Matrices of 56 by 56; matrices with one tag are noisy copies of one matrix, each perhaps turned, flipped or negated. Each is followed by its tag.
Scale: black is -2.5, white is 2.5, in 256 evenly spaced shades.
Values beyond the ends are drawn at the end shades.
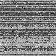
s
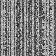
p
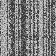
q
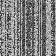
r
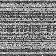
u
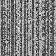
p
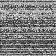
s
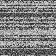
q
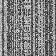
u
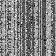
r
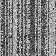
q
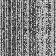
s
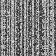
p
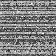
p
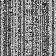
u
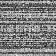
u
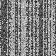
q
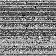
s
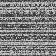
p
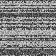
q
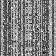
u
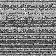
s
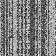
q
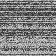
s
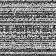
u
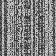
u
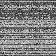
s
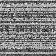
u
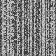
p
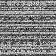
p
